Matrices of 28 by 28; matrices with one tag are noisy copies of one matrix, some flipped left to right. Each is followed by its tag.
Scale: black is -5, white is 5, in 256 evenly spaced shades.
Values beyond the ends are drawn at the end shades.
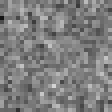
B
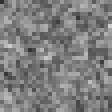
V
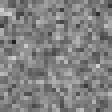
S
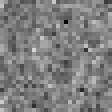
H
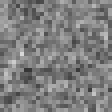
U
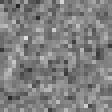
U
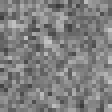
B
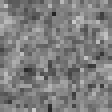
U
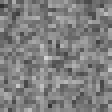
S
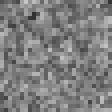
V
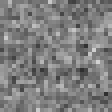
U
